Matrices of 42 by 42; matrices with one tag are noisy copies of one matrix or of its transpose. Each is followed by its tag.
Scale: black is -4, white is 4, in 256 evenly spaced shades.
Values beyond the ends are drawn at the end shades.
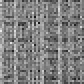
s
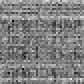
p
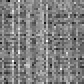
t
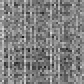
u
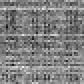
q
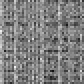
s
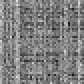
p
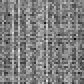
t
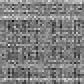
p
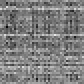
q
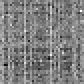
u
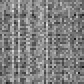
t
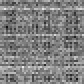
q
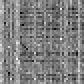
p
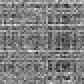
u
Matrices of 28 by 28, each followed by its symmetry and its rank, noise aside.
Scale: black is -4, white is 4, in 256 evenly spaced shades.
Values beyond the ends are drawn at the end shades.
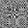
symmetric, rank three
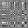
symmetric, rank one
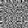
antisymmetric, rank two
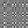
symmetric, rank one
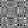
antisymmetric, rank two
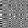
no symmetry, rank one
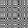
symmetric, rank one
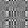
no symmetry, rank one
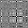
symmetric, rank one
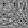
symmetric, rank three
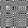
symmetric, rank one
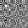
symmetric, rank three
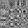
antisymmetric, rank two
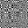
antisymmetric, rank two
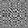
no symmetry, rank two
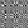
no symmetry, rank two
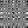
no symmetry, rank two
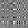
no symmetry, rank one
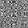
antisymmetric, rank two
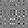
no symmetry, rank two
